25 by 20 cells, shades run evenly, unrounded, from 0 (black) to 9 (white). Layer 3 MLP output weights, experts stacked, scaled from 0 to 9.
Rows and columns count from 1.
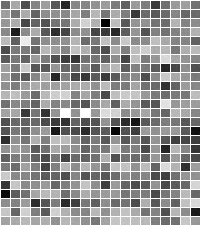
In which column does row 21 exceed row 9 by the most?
9
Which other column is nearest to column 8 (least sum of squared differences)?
10
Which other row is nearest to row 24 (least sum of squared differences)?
17
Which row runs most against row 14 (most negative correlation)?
11
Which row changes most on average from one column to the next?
13
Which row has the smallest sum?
14
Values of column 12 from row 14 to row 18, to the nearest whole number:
3 0 5 7 3
